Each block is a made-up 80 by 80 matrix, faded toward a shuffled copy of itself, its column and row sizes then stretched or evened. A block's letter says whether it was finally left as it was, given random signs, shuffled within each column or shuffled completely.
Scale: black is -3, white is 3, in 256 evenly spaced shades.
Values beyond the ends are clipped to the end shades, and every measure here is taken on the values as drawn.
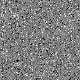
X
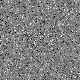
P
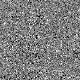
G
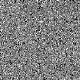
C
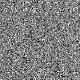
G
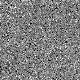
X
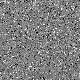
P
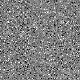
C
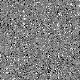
G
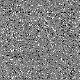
G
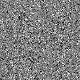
X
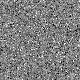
P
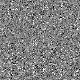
G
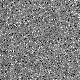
P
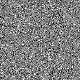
G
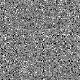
C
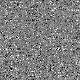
G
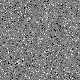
P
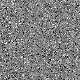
X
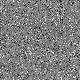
P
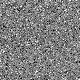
P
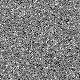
P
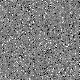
X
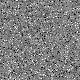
P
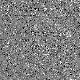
G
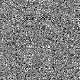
C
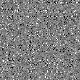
C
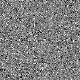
G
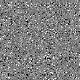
C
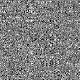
C
